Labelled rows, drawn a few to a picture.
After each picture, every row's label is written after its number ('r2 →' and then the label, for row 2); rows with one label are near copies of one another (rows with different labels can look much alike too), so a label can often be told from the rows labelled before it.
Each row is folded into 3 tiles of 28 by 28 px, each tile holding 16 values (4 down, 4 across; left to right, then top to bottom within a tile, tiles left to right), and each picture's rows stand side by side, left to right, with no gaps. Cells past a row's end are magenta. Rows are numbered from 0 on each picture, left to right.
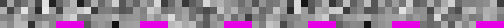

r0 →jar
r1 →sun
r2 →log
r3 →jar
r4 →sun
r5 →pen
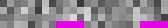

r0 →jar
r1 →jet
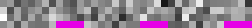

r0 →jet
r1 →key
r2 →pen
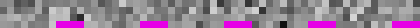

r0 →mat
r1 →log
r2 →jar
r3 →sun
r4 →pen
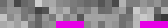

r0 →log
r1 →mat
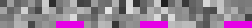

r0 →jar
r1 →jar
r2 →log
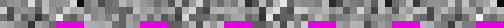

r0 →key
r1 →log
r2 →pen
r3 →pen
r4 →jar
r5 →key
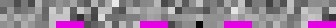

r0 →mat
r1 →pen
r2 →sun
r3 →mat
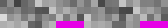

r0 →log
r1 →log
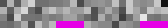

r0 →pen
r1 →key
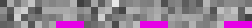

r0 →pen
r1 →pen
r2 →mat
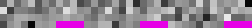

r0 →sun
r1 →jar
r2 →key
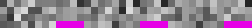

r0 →pen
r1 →jar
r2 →key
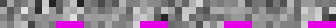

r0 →jar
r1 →mat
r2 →pen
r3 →mat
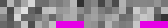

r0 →pen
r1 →mat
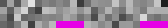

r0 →pen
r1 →key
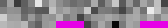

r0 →log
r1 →sun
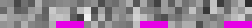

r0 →mat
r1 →jet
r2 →jar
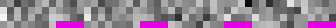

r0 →jet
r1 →jet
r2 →key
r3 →log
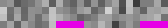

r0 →jet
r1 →jar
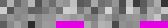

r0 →sun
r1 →jar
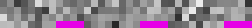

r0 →log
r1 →sun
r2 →pen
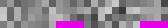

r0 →jet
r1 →pen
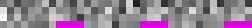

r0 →jet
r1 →jar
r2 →jar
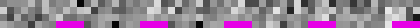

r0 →key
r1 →sun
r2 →sun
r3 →jar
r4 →mat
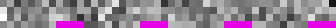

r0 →jet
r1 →pen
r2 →log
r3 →key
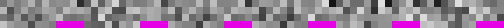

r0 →key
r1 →pen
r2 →key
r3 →key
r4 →jar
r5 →log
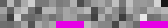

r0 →pen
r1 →key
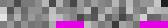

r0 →jet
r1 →key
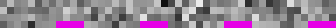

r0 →sun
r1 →key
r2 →pen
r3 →log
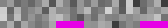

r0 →jet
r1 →jar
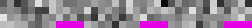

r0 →log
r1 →key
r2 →jar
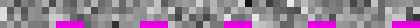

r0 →jet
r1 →sun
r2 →key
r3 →log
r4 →mat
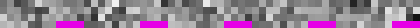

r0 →log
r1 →pen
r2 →log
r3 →pen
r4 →mat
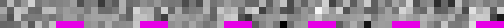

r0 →pen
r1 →mat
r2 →mat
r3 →sun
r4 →sun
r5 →mat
